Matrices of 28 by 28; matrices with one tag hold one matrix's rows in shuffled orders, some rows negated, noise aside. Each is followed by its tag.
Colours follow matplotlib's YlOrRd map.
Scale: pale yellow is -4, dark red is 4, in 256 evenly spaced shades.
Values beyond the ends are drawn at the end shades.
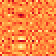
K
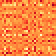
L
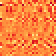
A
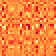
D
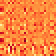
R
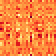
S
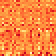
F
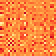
R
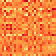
L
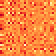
R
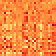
L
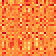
D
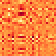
K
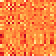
R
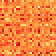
F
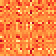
S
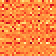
F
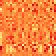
A
